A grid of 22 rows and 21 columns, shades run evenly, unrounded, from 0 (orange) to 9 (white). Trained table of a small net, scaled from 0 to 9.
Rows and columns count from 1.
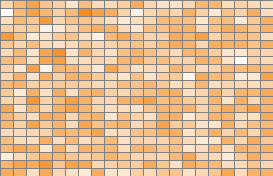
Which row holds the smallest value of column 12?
13
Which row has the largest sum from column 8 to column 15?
10
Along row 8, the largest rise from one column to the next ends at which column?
6
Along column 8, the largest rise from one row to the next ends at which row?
5
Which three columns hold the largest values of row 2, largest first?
1, 11, 17
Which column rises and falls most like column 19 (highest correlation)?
14
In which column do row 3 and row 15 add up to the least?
4
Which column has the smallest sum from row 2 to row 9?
15
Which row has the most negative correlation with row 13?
22
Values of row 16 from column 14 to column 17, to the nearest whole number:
5 5 7 7
